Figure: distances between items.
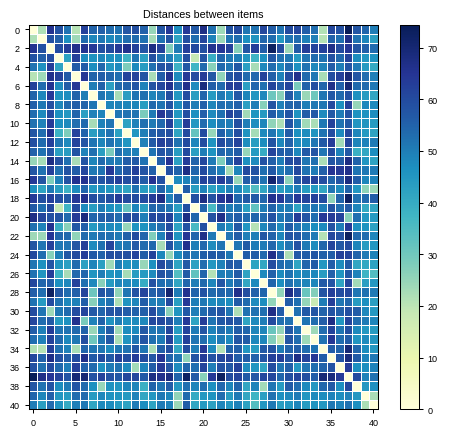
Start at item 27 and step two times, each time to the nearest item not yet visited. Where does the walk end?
8
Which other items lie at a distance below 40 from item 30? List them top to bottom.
2, 16, 24
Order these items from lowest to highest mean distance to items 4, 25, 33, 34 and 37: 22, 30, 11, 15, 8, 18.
11, 22, 8, 30, 15, 18
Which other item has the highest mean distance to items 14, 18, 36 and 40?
37
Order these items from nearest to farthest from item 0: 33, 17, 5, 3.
5, 17, 33, 3
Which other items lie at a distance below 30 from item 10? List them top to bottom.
7, 28, 29, 32, 33
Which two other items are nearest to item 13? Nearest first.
25, 9
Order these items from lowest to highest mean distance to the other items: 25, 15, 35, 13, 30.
25, 13, 30, 15, 35
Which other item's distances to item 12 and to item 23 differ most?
15
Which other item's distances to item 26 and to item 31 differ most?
21
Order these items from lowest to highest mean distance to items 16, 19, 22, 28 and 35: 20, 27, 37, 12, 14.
14, 27, 12, 20, 37
